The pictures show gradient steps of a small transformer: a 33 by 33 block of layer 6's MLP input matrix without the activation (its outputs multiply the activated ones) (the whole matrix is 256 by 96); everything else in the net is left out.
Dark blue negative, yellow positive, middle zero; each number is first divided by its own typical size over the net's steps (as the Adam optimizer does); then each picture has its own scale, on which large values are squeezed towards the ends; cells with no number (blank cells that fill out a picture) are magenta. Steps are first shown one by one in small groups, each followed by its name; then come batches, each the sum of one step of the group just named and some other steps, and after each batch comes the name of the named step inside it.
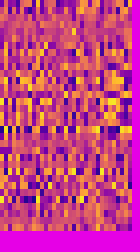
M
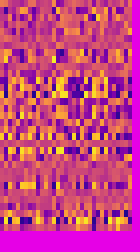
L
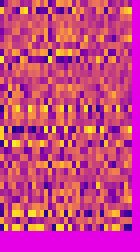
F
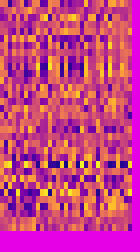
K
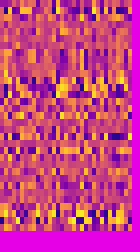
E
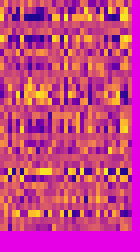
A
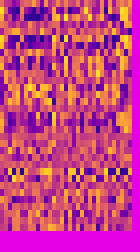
A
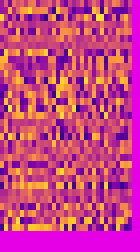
E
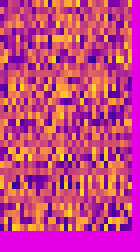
L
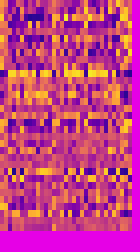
A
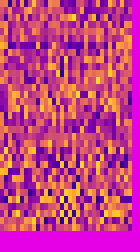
K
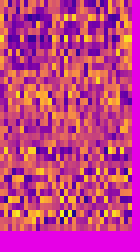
A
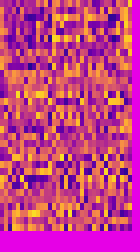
A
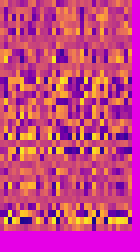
L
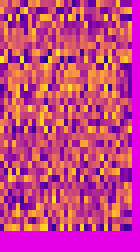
F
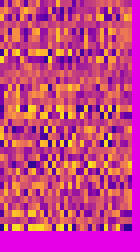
F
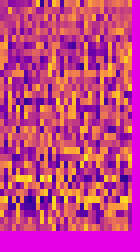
K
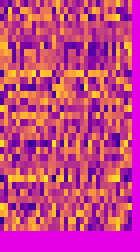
E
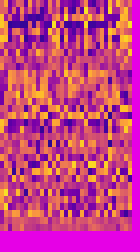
A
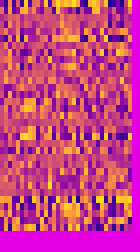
E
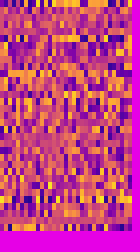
M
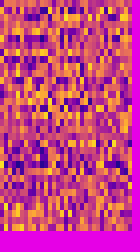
A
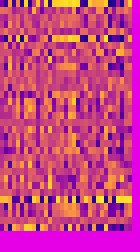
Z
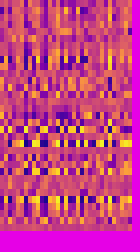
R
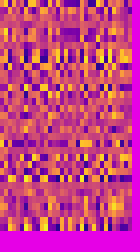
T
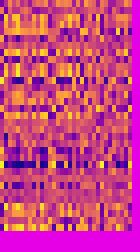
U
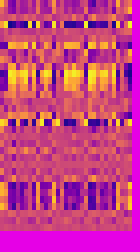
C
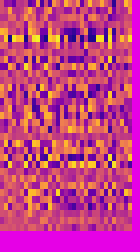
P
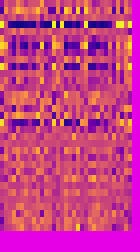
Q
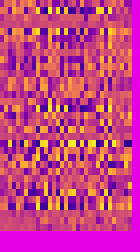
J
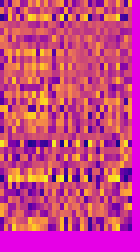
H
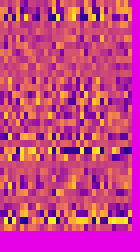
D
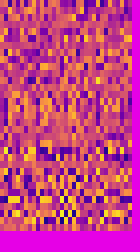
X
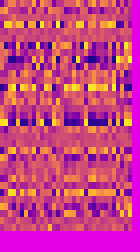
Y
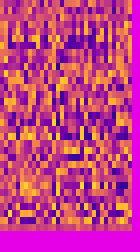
P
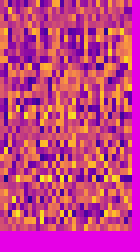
X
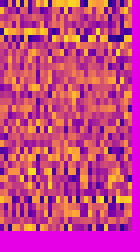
Z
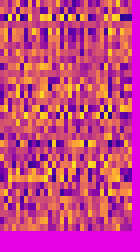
H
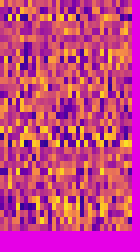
R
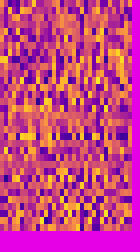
X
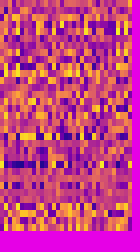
U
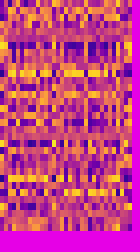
H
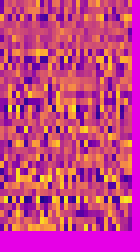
R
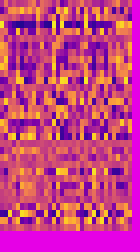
Q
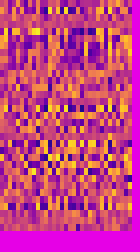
J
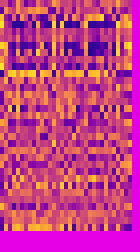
Q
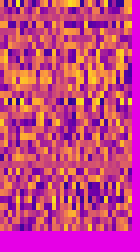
C
